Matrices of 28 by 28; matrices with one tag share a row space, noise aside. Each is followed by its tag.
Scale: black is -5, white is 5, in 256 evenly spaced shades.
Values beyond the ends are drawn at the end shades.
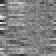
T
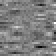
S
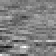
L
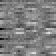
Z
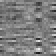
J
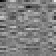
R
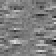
S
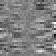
S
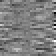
S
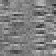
S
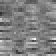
Z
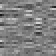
J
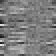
T
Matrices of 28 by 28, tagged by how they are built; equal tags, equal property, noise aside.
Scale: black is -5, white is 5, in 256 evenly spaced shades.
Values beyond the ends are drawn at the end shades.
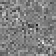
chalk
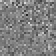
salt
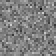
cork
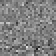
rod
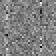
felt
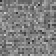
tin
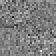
chalk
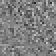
salt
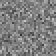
cork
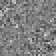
chalk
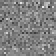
rod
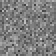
cork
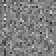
felt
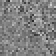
salt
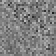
salt
